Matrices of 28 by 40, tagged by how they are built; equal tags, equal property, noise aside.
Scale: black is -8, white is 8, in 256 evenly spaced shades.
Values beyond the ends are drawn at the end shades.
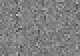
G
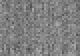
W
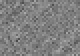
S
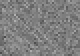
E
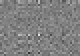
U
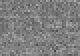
W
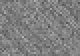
E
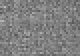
W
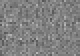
U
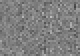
G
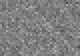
E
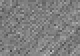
S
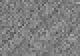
S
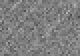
S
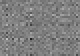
U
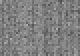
W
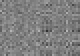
U
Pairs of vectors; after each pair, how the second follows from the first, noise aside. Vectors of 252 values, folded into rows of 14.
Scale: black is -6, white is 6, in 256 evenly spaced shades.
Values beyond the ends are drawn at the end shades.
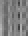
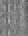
reversed, negated, shrunk.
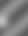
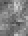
wrapped around.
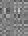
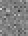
negated, partly zeroed.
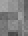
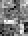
wrapped around, negated, scaled up.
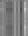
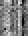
wrapped around, negated, scaled up.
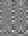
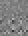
negated, partly zeroed.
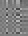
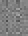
negated, shrunk.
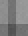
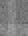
negated, shrunk.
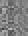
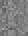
negated, shrunk.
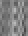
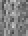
reversed.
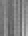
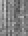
reversed.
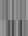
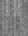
reversed, negated, shrunk.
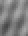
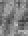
wrapped around.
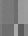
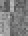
reversed.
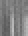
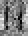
wrapped around, negated, scaled up.
